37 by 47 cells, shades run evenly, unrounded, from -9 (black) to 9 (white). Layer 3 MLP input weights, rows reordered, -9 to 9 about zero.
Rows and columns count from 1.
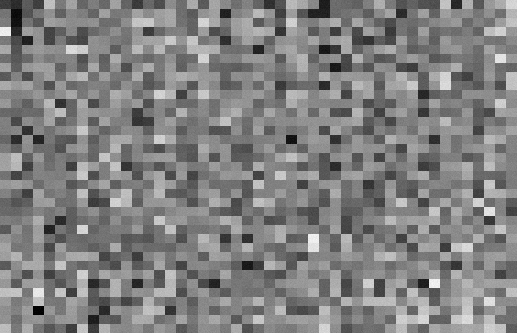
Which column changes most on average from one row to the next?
24
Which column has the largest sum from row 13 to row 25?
8
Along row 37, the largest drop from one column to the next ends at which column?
9
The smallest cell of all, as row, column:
35, 4
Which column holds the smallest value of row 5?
3
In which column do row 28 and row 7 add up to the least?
41
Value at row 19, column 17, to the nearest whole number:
1
